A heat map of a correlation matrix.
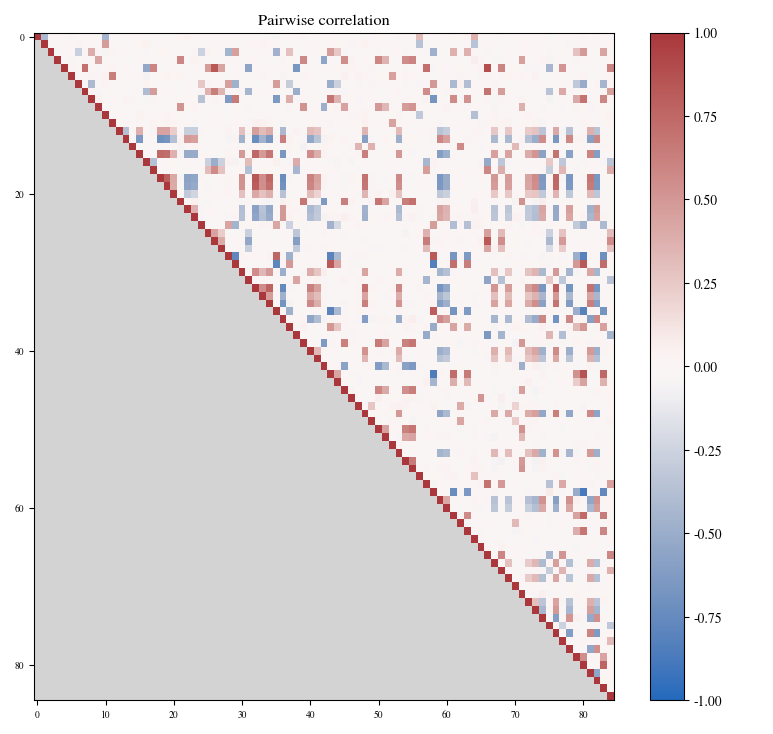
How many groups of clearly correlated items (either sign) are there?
8
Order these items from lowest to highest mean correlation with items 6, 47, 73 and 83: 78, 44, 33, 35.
78, 35, 44, 33
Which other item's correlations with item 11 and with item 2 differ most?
5
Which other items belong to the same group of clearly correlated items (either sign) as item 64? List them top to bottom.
0, 1, 10, 56
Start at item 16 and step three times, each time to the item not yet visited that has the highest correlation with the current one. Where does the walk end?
75
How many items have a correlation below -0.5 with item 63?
3
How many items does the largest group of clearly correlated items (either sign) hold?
28
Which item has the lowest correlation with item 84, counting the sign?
38
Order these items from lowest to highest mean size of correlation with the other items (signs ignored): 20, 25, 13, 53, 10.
10, 25, 20, 53, 13
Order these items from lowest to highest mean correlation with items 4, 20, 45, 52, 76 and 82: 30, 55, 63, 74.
74, 63, 30, 55
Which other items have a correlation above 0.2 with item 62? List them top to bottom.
14, 47, 49, 70
